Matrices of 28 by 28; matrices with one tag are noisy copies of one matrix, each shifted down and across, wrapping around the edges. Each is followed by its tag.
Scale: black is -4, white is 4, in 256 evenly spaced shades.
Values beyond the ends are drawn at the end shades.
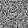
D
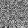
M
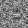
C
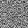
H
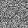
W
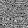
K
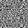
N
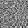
N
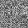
M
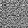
H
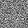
H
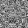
C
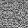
K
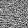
K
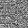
K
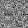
C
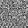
N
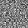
N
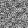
C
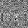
M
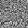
D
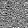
K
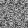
C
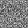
W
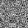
C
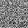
W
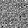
W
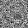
C
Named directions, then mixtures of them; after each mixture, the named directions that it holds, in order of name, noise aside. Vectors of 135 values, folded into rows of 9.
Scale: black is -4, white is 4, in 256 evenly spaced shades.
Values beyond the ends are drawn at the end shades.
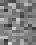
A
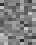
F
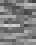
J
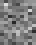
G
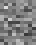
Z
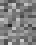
A.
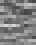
J.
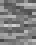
J.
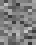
F, G.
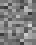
F, Z.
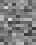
Z.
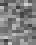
A, J.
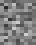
A, Z.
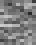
F, J.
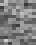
A, J.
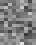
F, Z.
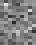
G.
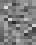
G, Z.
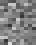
A.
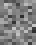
A, G.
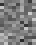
F.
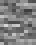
J, Z.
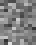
A.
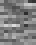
J.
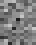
A.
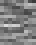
J.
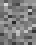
G.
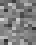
A.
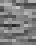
J.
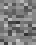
Z.
